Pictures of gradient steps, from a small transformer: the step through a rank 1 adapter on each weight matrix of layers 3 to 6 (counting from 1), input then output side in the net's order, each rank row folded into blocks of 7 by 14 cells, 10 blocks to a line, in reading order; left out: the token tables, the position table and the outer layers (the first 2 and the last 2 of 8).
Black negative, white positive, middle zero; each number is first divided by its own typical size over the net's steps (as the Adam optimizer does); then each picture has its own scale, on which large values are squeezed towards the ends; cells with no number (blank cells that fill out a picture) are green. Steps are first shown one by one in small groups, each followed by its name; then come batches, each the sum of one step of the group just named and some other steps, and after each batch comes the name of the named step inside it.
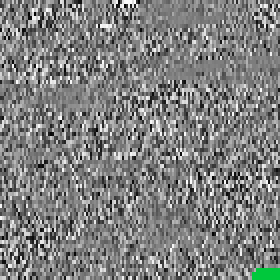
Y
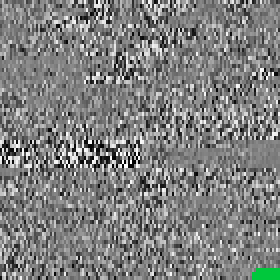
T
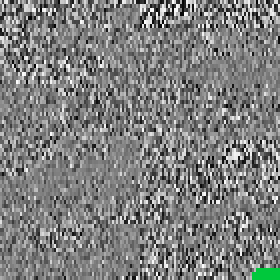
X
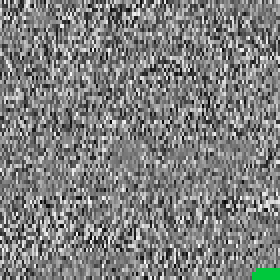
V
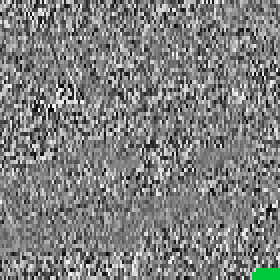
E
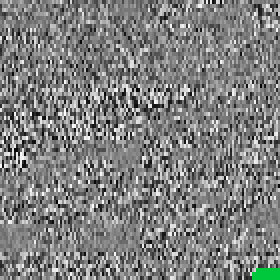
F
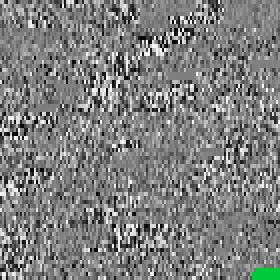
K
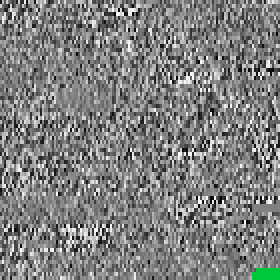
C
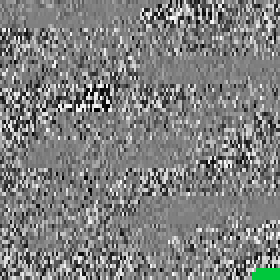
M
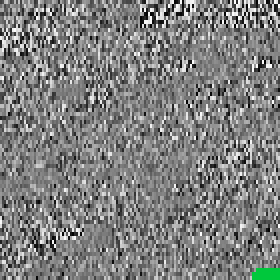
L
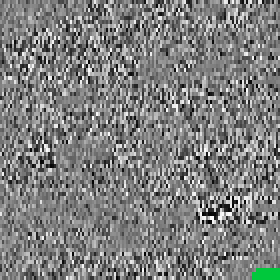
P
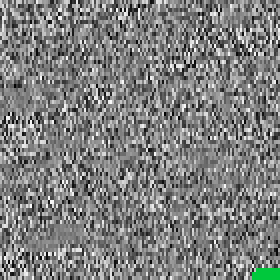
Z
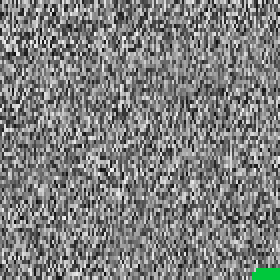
L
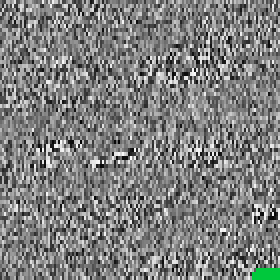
M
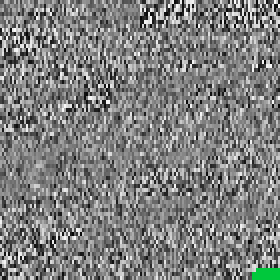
L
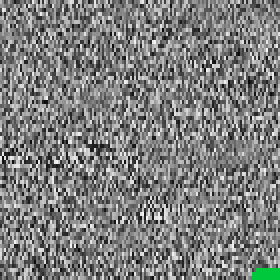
T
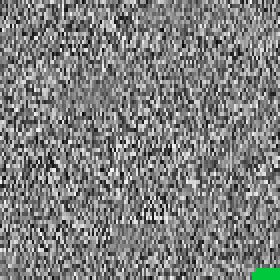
Y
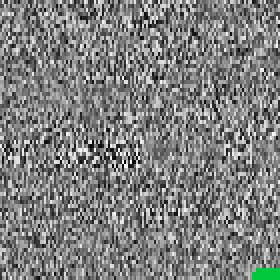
T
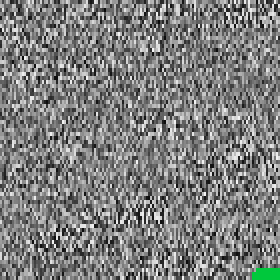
X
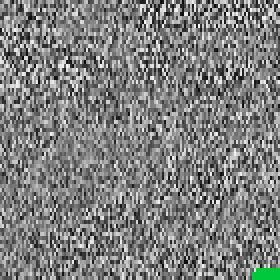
X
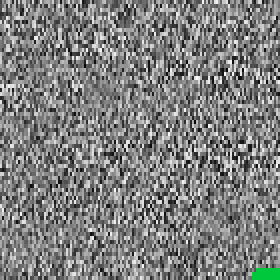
E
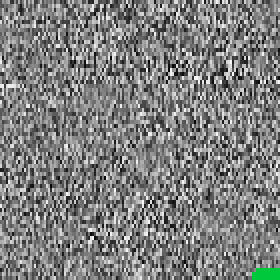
E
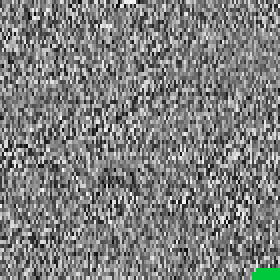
Y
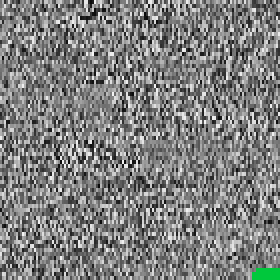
T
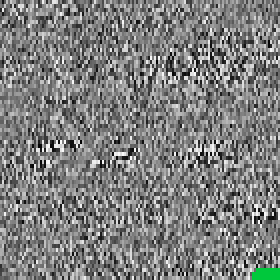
P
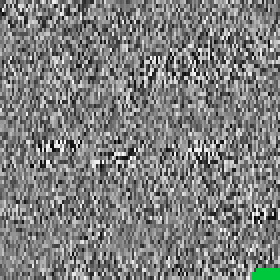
P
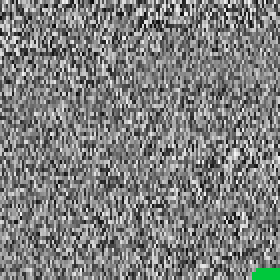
X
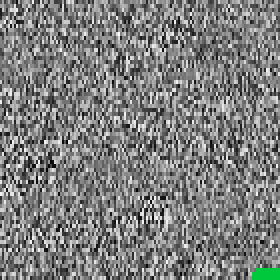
K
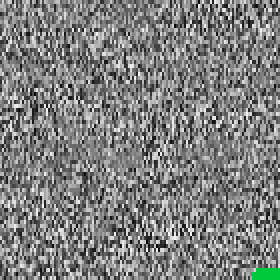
E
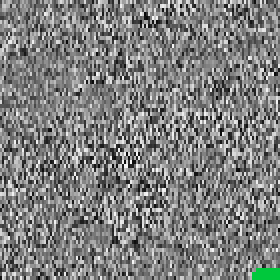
T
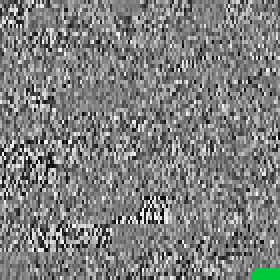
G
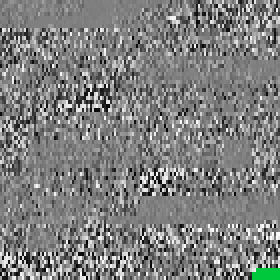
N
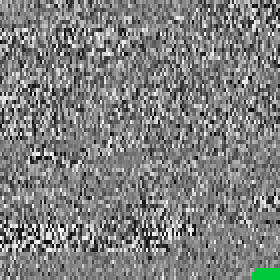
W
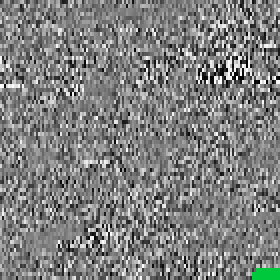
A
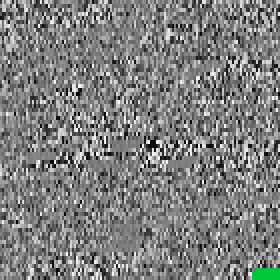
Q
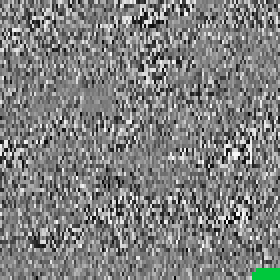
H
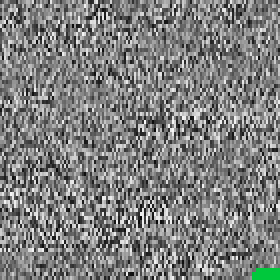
G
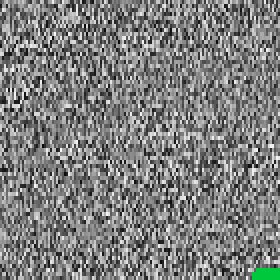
N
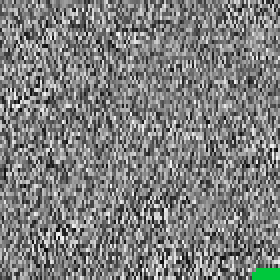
G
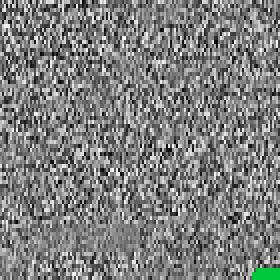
Q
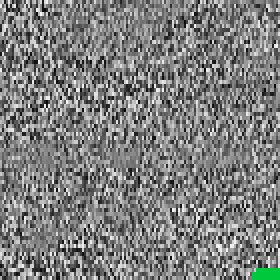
N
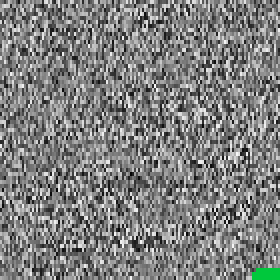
H
